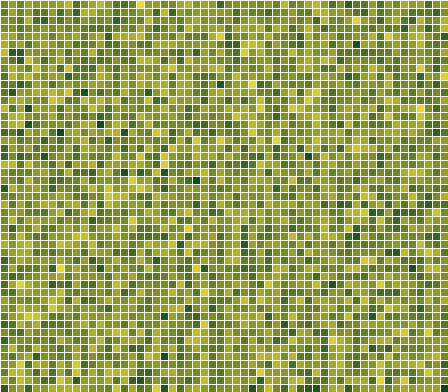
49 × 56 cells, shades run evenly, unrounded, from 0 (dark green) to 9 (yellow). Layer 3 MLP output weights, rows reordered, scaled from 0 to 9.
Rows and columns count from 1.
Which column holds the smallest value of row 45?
21
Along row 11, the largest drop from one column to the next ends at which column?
33
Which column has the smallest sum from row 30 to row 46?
28
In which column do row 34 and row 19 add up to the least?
52
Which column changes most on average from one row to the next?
49
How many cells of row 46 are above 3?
50
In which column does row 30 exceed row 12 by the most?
11
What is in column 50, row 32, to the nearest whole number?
1
